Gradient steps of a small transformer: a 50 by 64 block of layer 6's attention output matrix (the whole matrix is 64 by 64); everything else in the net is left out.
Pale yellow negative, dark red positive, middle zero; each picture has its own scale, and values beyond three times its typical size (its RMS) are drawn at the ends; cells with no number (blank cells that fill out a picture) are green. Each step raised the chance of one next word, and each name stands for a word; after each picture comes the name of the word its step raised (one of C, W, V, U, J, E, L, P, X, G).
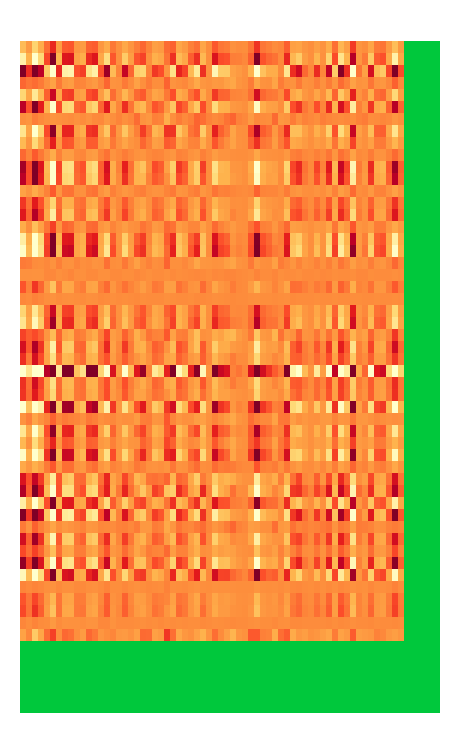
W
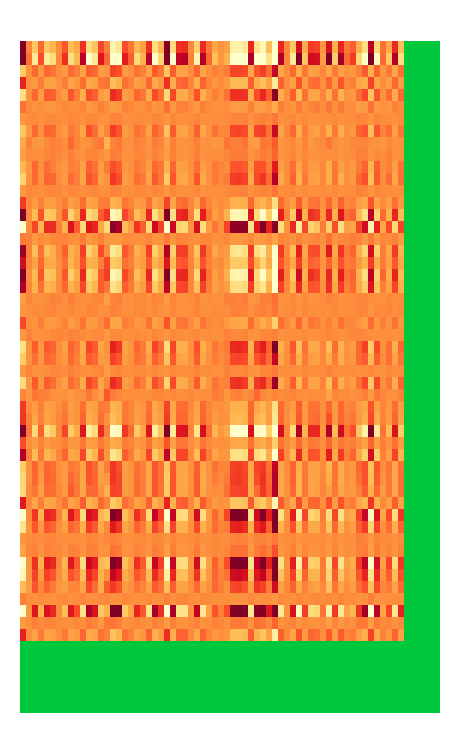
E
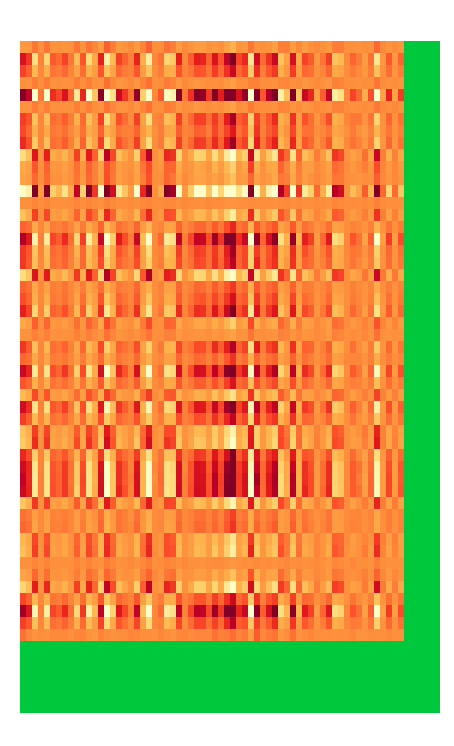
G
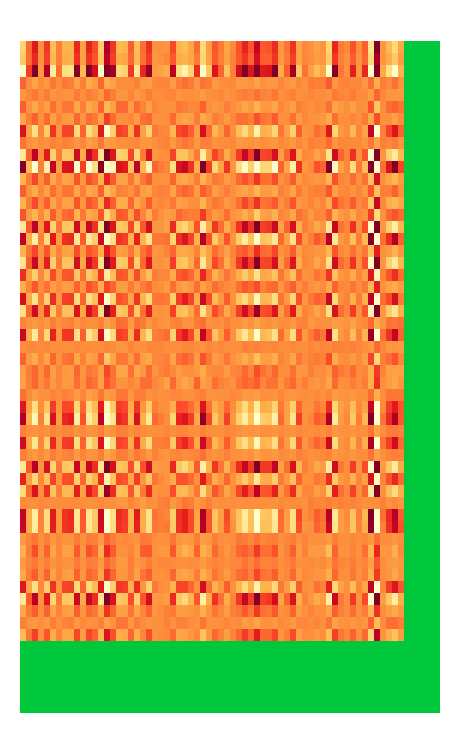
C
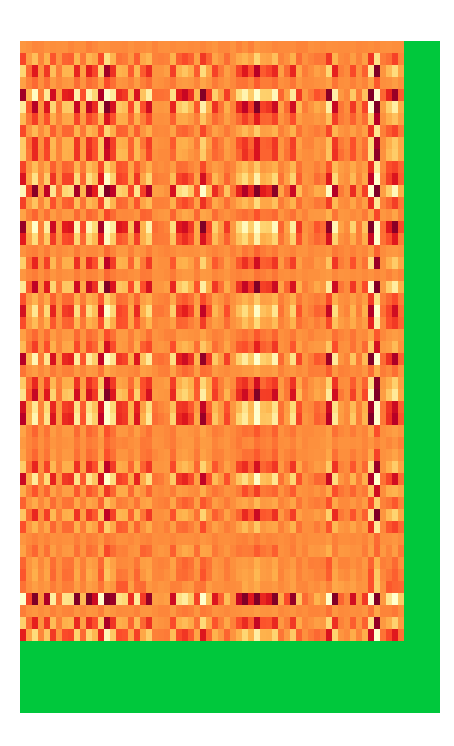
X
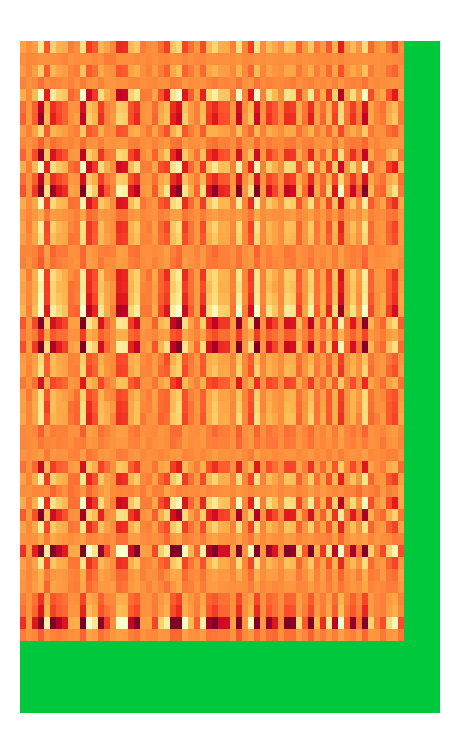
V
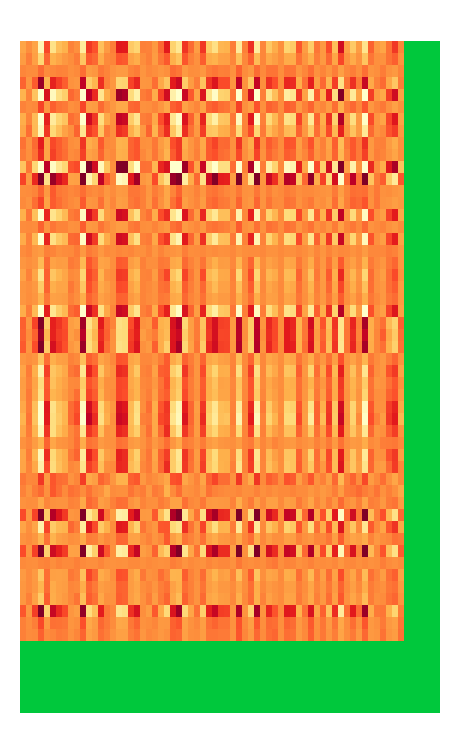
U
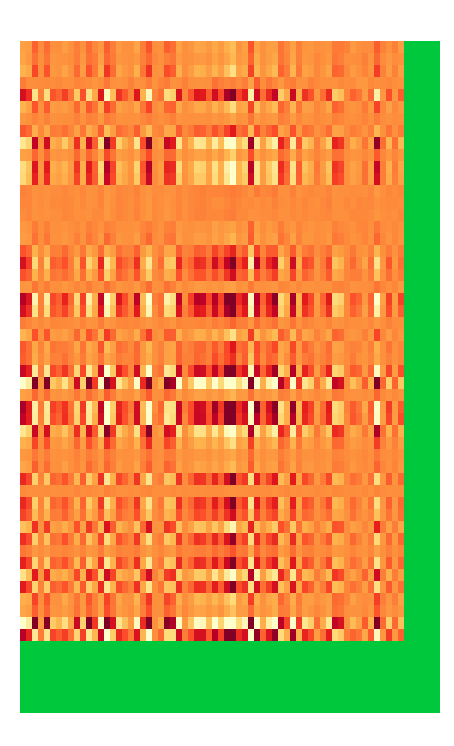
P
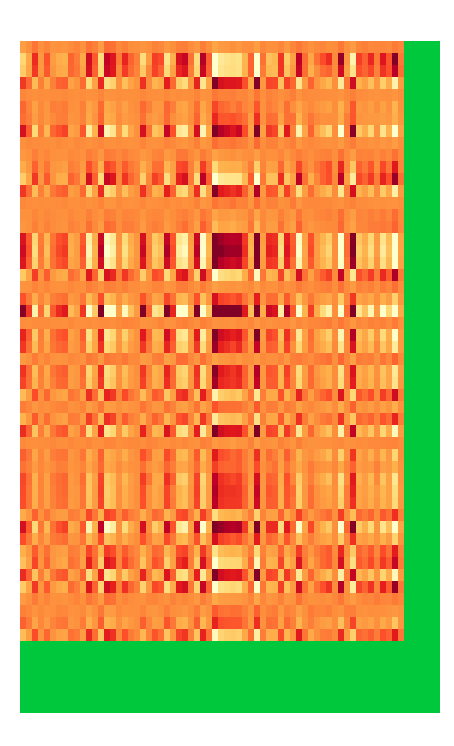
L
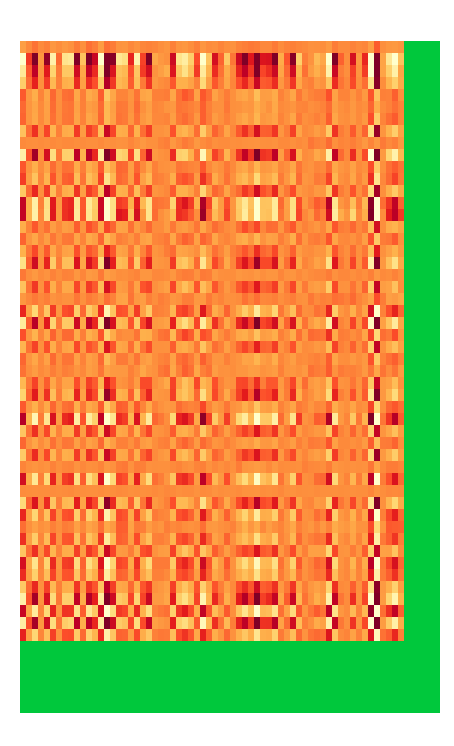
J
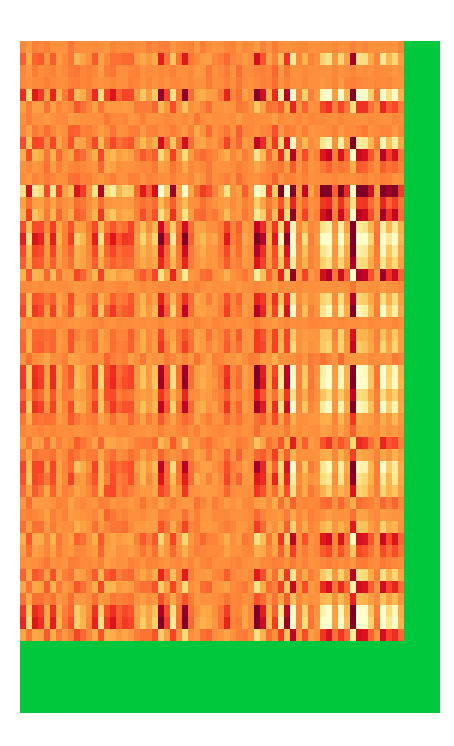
G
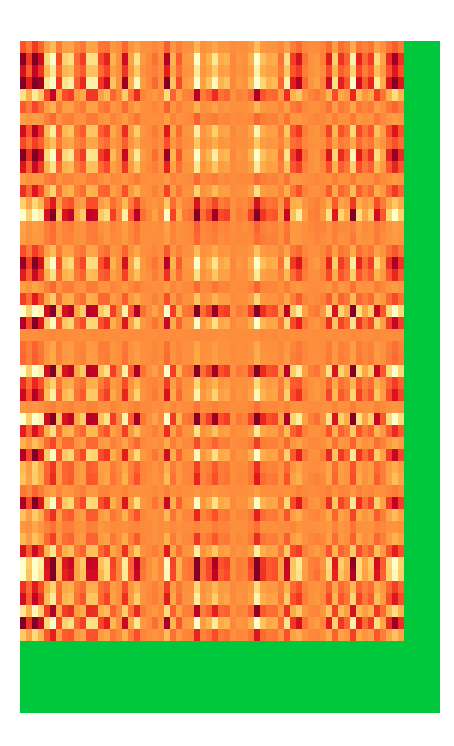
J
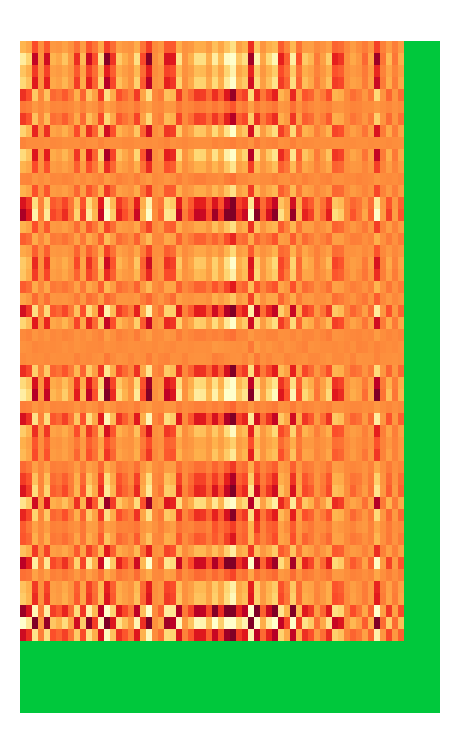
J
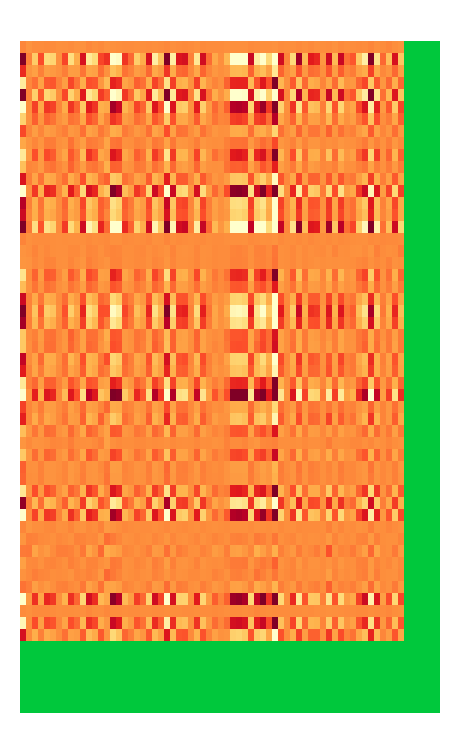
X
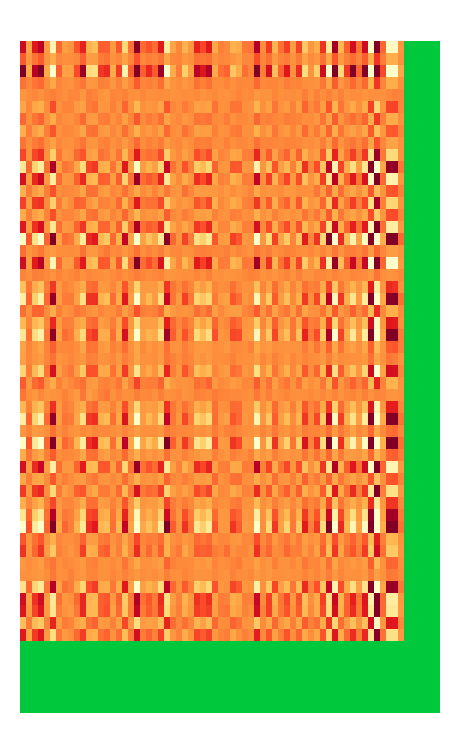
C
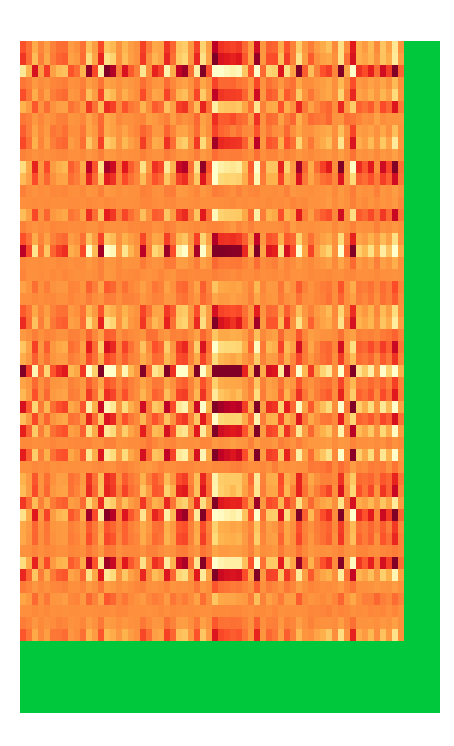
W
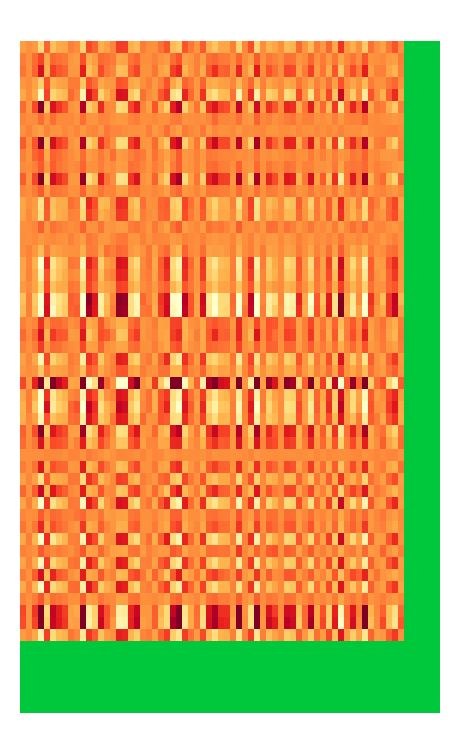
P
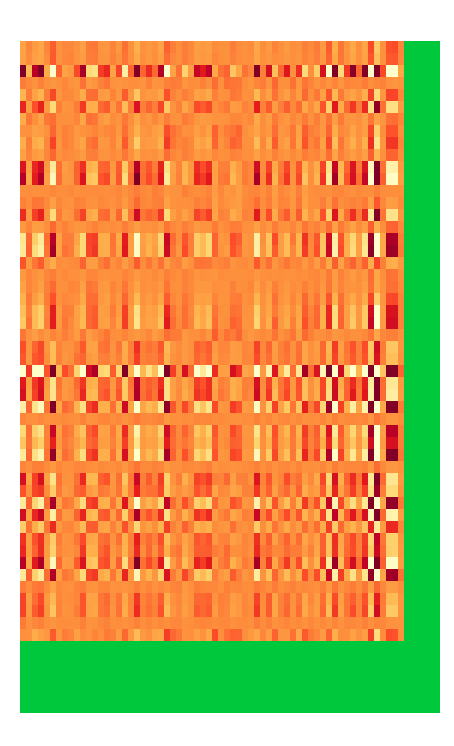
W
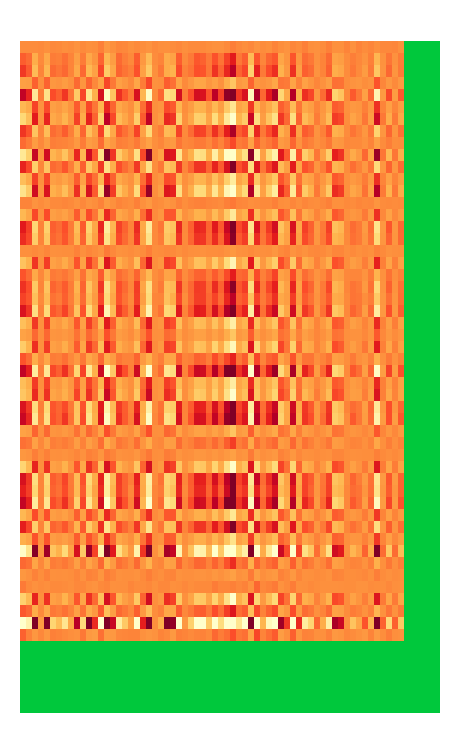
V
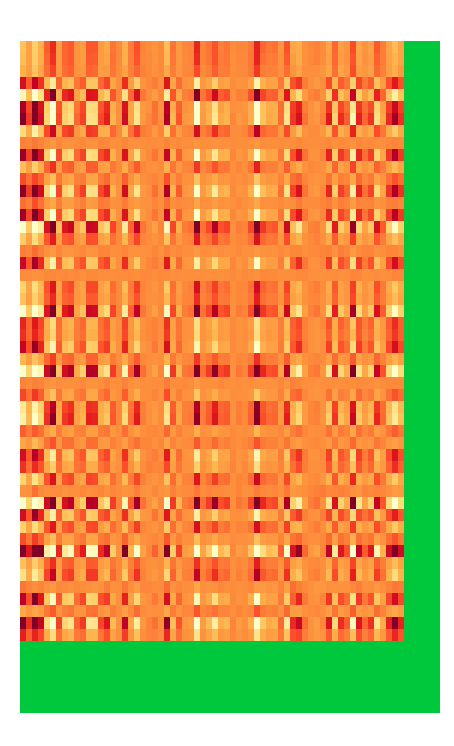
V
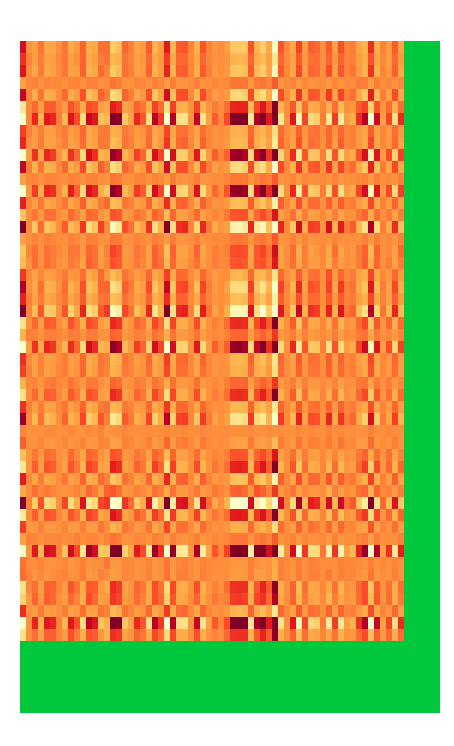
V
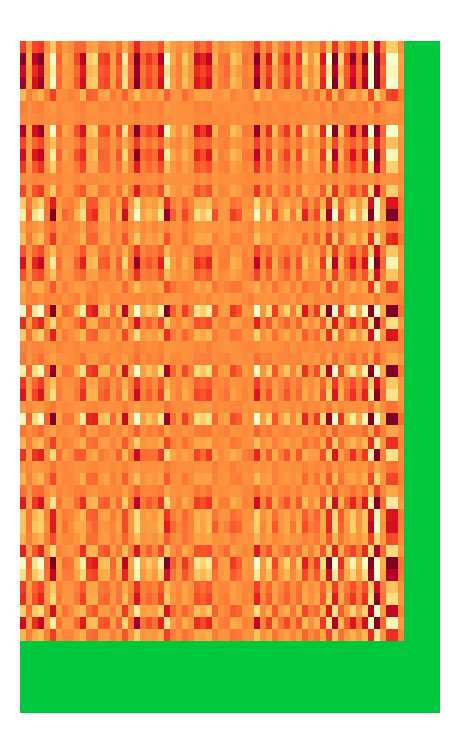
J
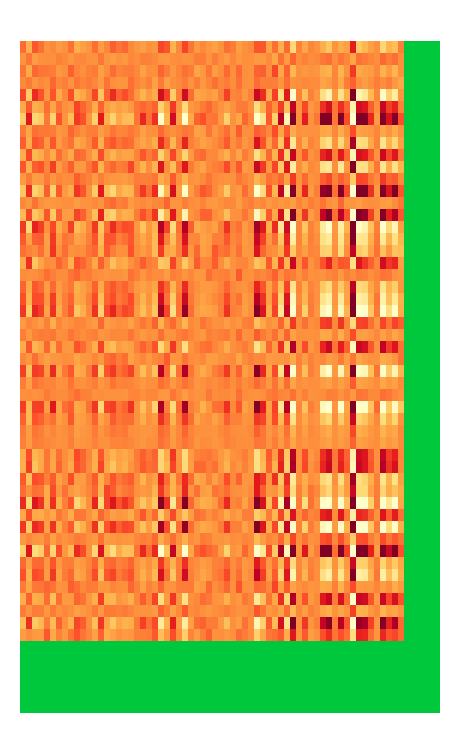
V
